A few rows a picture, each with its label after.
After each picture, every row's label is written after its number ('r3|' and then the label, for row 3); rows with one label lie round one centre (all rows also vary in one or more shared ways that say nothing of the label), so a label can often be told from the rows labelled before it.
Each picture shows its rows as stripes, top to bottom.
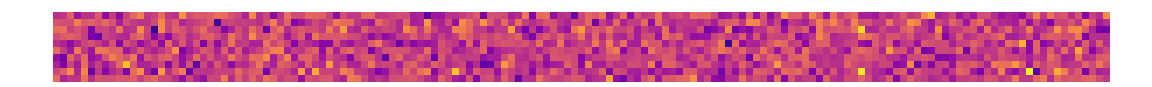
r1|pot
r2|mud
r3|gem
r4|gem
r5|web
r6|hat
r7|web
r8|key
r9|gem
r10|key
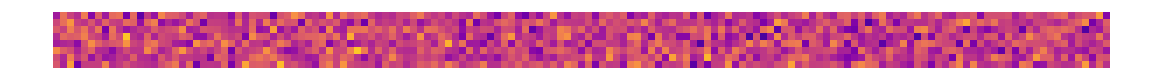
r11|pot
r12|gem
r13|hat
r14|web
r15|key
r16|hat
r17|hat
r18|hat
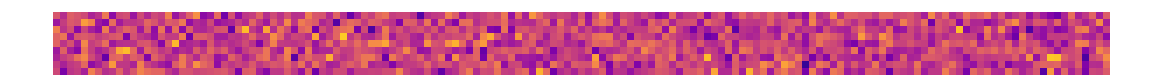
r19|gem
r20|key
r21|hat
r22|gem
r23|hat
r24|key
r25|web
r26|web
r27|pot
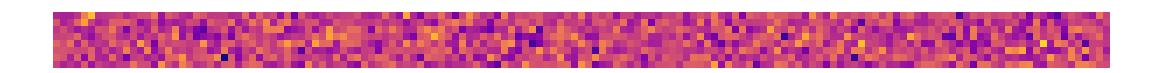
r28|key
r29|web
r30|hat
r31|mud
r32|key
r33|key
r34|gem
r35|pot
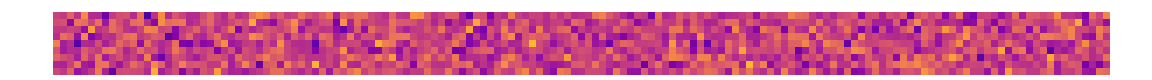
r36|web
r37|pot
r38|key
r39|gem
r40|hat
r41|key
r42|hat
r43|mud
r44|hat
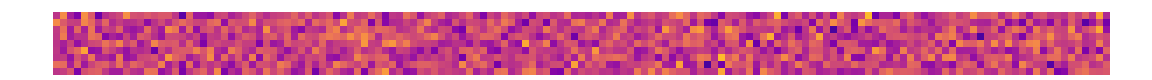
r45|key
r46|gem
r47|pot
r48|hat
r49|pot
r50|web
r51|pot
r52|mud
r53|hat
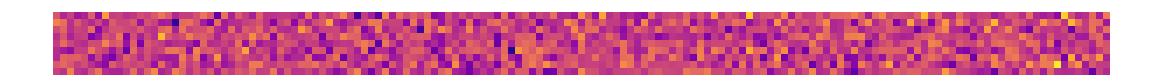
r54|pot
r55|gem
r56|web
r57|pot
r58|pot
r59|pot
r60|gem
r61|gem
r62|hat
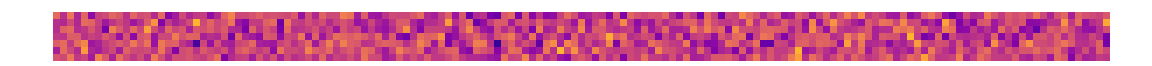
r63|key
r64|key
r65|key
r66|mud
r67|pot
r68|web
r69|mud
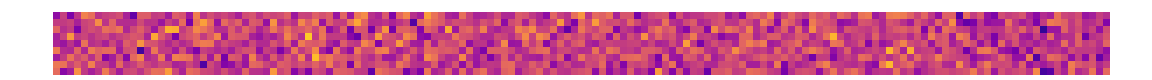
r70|key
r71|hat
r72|pot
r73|gem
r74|key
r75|mud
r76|gem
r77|gem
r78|mud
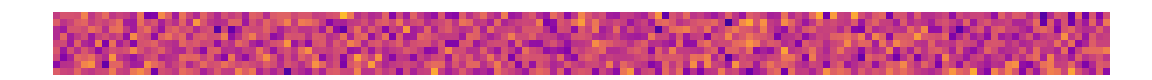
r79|pot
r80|web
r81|key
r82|pot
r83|mud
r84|web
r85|web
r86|key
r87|gem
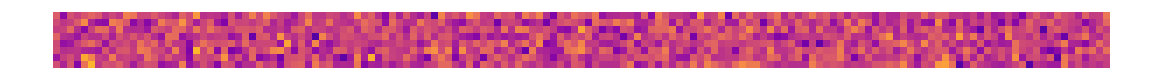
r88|web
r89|web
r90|pot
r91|hat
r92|key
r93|key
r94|key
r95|key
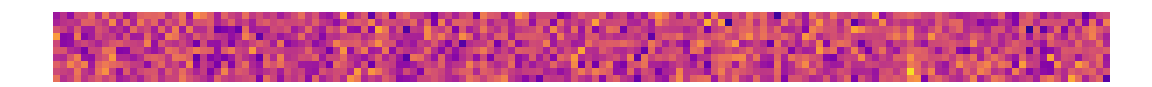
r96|pot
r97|web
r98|mud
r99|mud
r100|pot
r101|pot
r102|mud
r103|mud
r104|mud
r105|mud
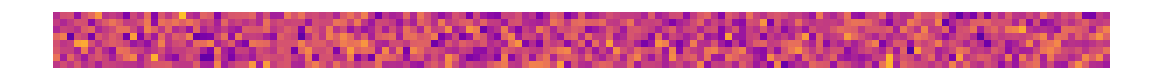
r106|pot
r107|mud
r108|key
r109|pot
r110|web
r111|hat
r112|hat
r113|gem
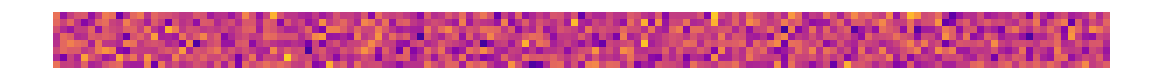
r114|mud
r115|mud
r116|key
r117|gem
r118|mud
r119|mud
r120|key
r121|web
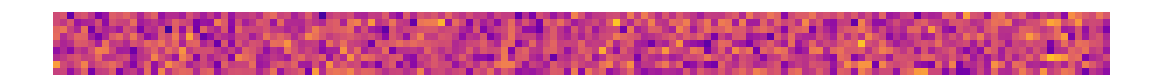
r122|key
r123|hat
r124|mud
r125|web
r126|key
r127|pot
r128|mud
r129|key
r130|mud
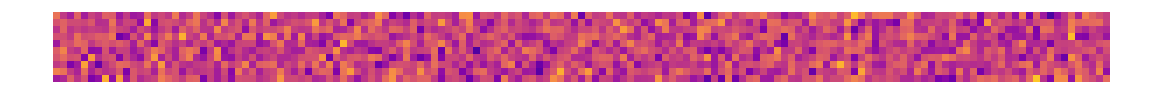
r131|mud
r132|web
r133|gem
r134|mud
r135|key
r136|gem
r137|gem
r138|key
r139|hat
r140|pot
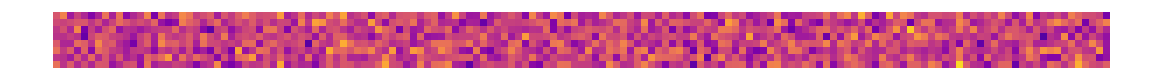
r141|gem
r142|gem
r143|mud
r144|pot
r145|mud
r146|hat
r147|pot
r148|hat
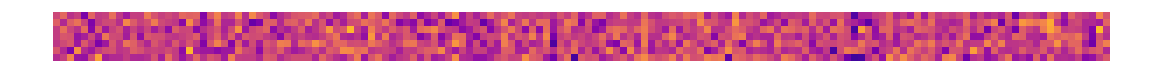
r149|gem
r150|mud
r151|hat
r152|gem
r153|gem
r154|mud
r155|hat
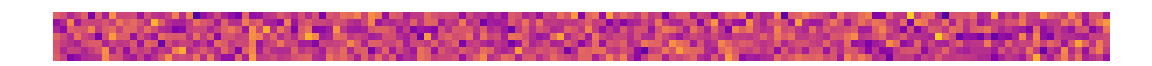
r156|mud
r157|key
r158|web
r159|web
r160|hat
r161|pot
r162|pot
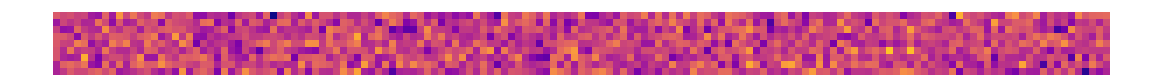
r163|pot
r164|pot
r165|mud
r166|hat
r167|web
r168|mud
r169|web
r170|pot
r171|mud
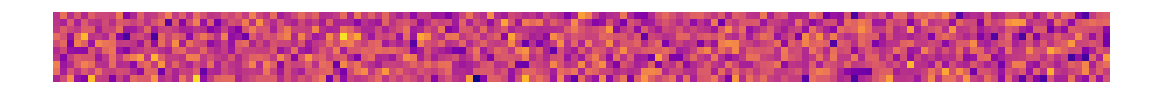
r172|pot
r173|key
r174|key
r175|hat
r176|mud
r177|pot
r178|web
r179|key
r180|hat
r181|gem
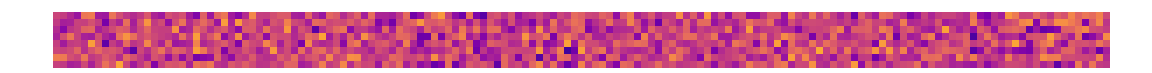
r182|key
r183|key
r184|key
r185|gem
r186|key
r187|gem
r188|hat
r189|pot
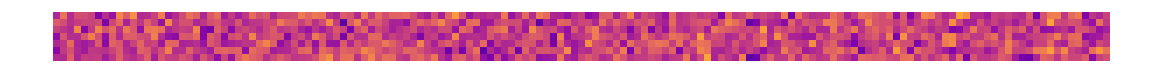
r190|gem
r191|hat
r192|mud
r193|gem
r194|hat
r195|pot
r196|hat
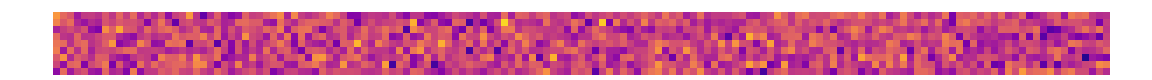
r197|gem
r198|gem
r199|web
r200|mud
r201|hat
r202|hat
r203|gem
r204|pot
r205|pot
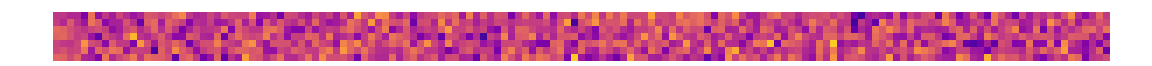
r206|pot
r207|hat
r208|hat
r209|gem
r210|hat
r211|pot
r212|gem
